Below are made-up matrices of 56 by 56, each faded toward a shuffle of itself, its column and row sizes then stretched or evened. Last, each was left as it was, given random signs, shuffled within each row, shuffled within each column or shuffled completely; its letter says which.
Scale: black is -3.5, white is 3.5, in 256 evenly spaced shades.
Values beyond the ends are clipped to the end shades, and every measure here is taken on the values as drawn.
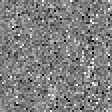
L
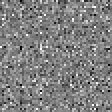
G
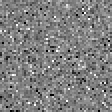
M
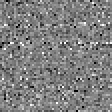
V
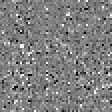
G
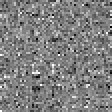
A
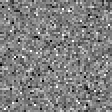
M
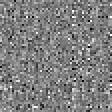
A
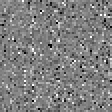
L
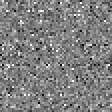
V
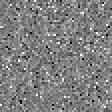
M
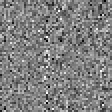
L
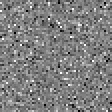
M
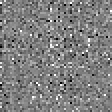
A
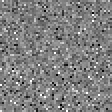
M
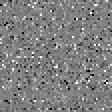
V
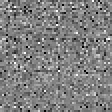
A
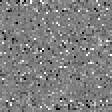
V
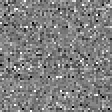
V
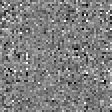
G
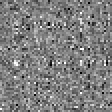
A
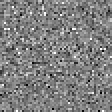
V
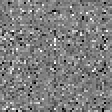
G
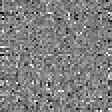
A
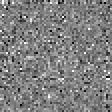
A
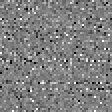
V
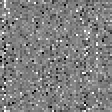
L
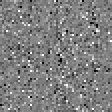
L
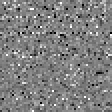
V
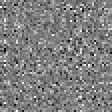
A
